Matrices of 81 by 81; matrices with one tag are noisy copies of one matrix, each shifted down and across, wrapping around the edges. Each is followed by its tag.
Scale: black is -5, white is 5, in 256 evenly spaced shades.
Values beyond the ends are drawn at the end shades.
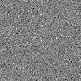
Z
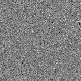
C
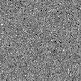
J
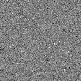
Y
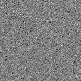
C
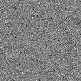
Y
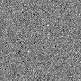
J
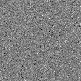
C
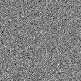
C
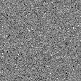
Y
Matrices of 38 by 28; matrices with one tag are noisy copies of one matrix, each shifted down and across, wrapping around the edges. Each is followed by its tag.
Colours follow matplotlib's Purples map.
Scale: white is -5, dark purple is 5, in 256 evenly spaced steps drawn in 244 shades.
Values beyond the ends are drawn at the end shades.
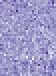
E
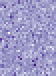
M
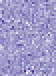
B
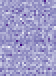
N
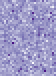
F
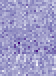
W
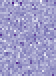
B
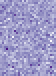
F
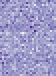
N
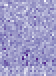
W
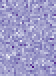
M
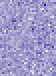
F
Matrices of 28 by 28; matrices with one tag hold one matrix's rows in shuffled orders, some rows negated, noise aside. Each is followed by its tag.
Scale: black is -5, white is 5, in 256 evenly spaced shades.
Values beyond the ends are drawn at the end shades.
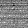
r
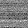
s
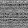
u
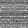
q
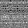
u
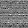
u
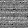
r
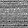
s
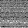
q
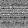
q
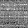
s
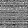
r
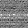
r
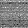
u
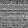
u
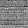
s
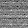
u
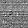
u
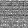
u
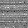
s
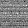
u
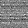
q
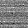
r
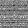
r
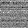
q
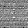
r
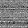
r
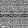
q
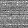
u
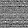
u
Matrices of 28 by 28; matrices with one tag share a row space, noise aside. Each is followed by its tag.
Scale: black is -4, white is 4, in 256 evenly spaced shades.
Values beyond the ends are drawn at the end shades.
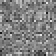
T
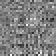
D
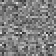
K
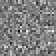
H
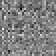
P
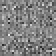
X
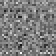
H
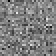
X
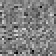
K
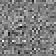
P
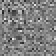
P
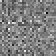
P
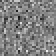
H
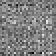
X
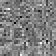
T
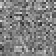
T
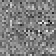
D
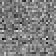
K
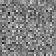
X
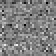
K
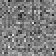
P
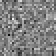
P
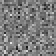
H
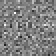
H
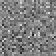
P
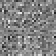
P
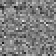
K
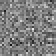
D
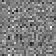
X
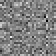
T
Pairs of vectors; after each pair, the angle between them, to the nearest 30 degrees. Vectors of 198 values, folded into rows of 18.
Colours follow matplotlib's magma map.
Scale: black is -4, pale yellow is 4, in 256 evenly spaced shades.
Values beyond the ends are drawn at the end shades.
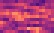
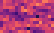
150 degrees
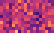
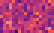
150 degrees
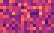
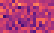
90 degrees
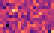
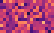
60 degrees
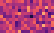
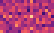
150 degrees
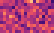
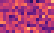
150 degrees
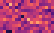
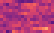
60 degrees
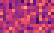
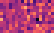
30 degrees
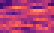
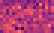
60 degrees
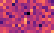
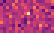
150 degrees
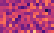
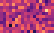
150 degrees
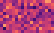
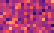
90 degrees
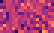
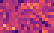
30 degrees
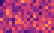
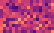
60 degrees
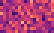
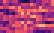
60 degrees
